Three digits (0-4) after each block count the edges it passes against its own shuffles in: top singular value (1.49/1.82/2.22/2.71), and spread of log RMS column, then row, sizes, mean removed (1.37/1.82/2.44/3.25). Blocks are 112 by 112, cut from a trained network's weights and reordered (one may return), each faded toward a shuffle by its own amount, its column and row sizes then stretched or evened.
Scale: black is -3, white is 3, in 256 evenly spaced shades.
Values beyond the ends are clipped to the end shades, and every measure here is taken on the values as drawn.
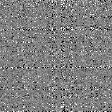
1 3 4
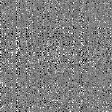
2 4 3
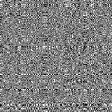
4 2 3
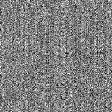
2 2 0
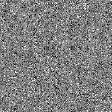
1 3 1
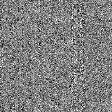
0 3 0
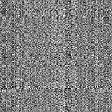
3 2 3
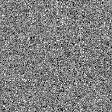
0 2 1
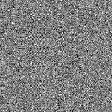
3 1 0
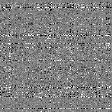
3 3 4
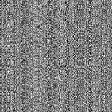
3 3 1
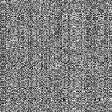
3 0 3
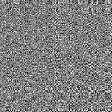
4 3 3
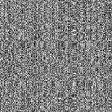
3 1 1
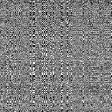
4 4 1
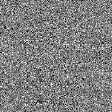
1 3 1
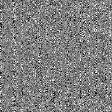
0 4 1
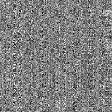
2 3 0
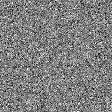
1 0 0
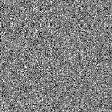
2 2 0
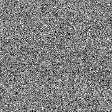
0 1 2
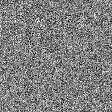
0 0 1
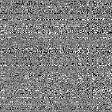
2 3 4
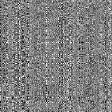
3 4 3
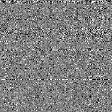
2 2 4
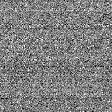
2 0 2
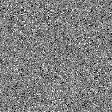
1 1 0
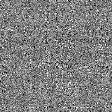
1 2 2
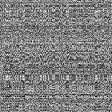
4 0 2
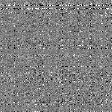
0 3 4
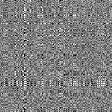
4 3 3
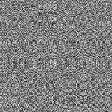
4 1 1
